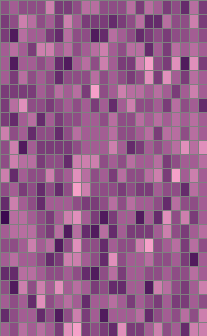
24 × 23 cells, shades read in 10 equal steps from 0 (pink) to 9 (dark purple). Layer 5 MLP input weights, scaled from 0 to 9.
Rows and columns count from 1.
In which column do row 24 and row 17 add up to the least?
9
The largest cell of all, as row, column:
16, 1
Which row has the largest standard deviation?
5
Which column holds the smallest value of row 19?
13
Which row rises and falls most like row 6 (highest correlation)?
10
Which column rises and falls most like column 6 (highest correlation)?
22
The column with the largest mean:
7
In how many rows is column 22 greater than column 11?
4
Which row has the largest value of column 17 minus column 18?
21
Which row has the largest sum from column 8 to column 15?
17
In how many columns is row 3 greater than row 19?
14
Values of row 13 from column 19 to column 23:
6 0 4 2 4
